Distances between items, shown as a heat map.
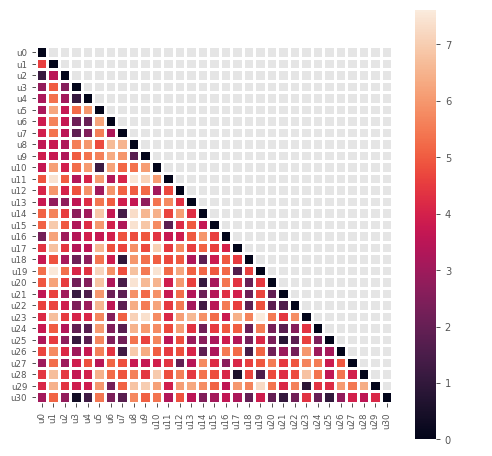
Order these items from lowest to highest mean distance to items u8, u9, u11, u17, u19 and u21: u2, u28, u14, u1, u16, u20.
u28, u2, u16, u20, u14, u1
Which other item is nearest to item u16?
u0
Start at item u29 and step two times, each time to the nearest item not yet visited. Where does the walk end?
u6
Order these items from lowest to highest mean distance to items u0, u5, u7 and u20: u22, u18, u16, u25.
u18, u25, u22, u16
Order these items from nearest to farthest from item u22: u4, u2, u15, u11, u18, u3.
u18, u3, u4, u15, u2, u11
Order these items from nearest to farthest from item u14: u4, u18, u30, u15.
u18, u30, u4, u15
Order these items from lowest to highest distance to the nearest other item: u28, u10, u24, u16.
u28, u10, u24, u16
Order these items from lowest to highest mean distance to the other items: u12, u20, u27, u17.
u20, u27, u17, u12
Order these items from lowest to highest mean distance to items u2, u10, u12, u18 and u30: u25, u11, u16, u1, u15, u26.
u25, u26, u16, u15, u11, u1
